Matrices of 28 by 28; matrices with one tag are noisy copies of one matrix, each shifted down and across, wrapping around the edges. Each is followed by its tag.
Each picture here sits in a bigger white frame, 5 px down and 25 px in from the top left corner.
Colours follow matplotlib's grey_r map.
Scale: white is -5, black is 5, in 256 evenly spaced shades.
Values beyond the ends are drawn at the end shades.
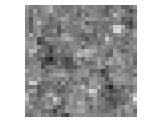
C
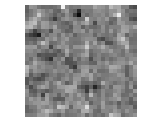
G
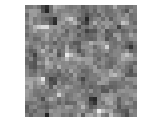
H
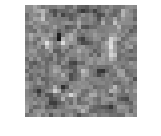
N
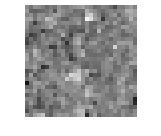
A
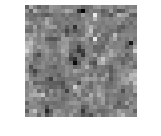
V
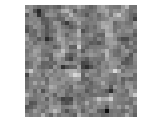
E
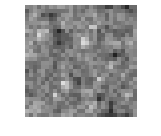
C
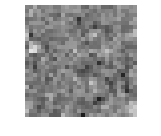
A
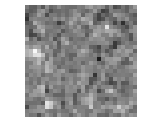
A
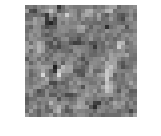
N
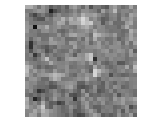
A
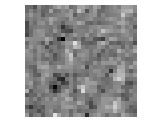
V
